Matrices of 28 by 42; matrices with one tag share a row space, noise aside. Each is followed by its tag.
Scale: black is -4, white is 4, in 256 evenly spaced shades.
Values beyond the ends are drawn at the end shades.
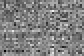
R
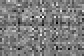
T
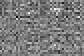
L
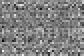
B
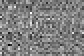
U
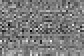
U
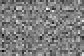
B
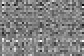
B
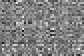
B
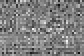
L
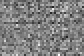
R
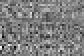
U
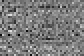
U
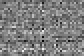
T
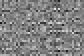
L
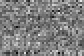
R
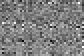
B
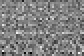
B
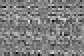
R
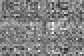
R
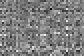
L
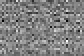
L
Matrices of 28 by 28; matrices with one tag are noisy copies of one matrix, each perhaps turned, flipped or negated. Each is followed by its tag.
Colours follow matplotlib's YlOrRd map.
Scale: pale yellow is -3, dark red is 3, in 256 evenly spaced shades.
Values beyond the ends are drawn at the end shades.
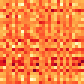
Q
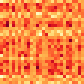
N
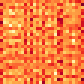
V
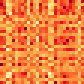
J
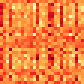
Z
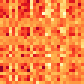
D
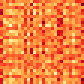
V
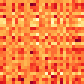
Q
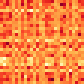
Q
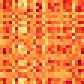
Q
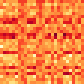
D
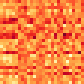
D
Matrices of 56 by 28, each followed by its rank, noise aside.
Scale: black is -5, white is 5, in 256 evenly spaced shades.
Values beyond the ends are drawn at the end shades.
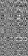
three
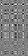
one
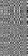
two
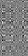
two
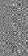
three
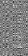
four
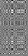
two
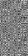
four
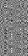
four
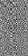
four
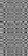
one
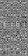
four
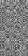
four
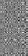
four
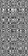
three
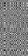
two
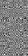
four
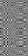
one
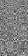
four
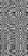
two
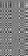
one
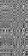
four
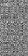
four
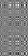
one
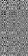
three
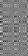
one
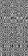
three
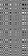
one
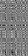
two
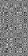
three
